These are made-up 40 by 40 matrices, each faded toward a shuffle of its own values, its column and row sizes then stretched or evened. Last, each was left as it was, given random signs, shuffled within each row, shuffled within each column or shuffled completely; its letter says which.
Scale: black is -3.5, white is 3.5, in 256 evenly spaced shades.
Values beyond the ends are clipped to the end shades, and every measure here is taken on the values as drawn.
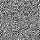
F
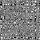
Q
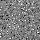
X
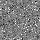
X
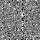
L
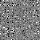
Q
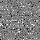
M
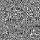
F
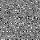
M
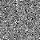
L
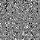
Q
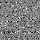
M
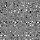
Q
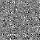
Q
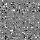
Q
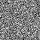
X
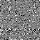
Q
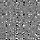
F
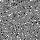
X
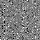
L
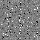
L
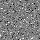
X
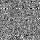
M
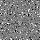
M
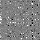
Q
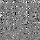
Q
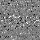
M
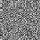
F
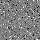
X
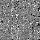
L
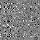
F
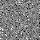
L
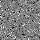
X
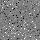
X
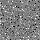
X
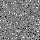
X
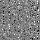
L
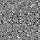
F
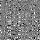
F
